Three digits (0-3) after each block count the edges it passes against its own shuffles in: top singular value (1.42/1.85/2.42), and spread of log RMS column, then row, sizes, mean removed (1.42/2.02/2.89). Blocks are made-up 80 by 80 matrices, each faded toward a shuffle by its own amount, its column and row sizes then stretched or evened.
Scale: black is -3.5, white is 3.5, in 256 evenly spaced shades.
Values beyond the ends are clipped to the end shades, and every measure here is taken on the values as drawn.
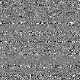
0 1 3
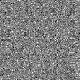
2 0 0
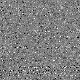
0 0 2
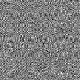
3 0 0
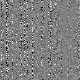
1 3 0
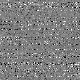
0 0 3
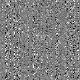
1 3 0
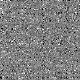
1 1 2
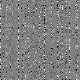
2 3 1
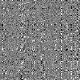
2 3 2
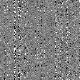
1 3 0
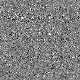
0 0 2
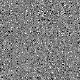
0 2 2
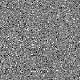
2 1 0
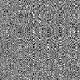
3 2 1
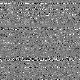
2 0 3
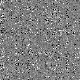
0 2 2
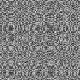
3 0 1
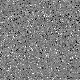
0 0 1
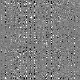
2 3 2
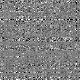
1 2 3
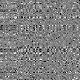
3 1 2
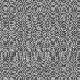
3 0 1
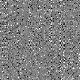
2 2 0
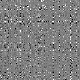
3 3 2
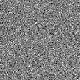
2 0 0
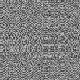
3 0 0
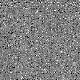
1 0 1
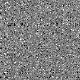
1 2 1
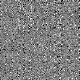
1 2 1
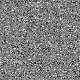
0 0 2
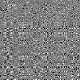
3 2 2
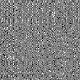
3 2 0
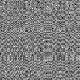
3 0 0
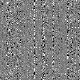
1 3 0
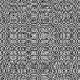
3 0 2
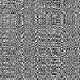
3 3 0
